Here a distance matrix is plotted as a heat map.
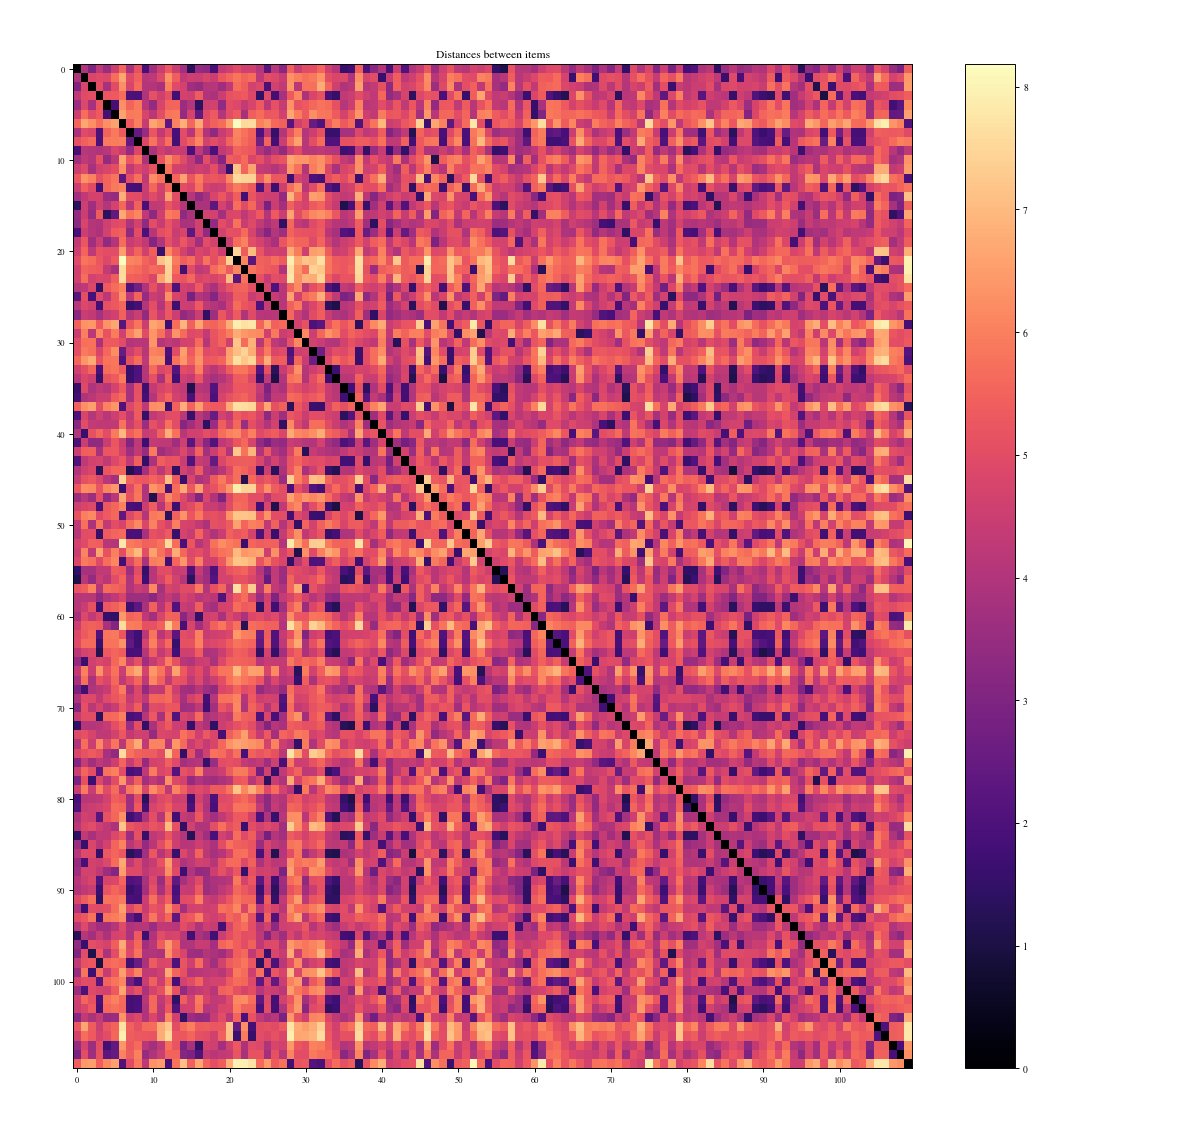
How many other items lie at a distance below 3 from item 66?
6
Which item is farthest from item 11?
21
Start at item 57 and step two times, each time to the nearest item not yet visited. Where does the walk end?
30
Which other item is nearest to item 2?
97
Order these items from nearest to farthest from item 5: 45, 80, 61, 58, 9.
61, 45, 58, 9, 80
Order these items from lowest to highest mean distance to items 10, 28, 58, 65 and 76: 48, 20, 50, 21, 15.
15, 48, 50, 20, 21
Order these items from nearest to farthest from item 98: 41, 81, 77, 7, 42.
7, 77, 41, 42, 81
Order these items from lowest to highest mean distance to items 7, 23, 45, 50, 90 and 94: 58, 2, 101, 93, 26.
26, 58, 93, 2, 101
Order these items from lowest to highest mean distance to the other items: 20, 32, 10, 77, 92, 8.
77, 8, 92, 10, 20, 32
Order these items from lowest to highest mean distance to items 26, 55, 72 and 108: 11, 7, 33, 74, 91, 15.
15, 7, 33, 91, 11, 74
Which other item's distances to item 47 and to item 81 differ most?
10
